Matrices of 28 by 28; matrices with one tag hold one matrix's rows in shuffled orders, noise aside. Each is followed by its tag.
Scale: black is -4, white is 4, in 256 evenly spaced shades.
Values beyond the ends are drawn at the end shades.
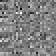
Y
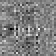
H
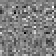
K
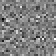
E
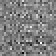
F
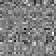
K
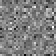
K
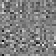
E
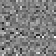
E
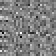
Y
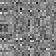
Y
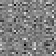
K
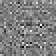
F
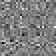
E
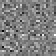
E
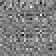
F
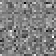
K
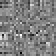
Y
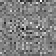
F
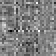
H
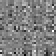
K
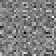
K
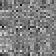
Y
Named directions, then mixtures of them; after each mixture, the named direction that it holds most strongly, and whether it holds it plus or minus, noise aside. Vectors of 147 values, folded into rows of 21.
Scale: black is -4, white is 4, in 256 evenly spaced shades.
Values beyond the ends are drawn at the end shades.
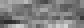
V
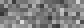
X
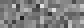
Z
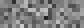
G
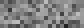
G, plus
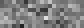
G, minus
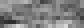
V, plus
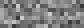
Z, minus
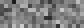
G, plus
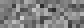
Z, minus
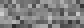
X, minus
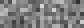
X, minus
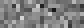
Z, minus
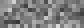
G, minus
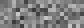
G, minus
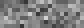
G, minus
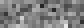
Z, minus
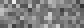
X, minus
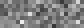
X, plus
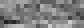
V, plus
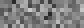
G, plus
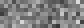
X, plus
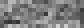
V, plus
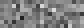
Z, plus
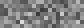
X, plus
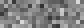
X, plus
